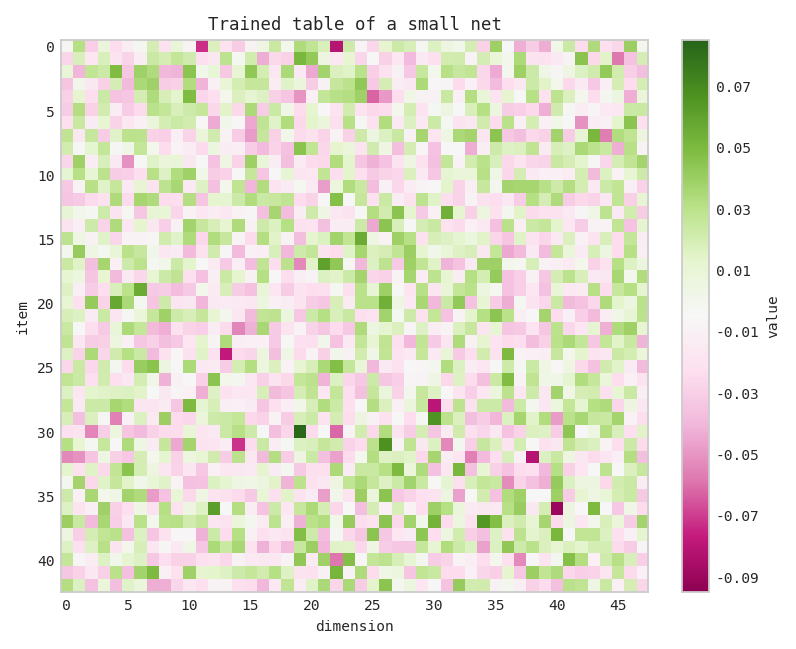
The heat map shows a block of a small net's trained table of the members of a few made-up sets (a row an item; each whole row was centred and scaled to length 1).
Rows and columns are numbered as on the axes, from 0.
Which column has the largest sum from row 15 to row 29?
0
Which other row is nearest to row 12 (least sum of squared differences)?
41
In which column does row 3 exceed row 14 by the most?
7
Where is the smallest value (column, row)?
40, 36
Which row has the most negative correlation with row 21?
38
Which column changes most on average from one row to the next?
21
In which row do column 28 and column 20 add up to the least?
2
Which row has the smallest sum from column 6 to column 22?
22
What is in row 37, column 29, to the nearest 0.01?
0
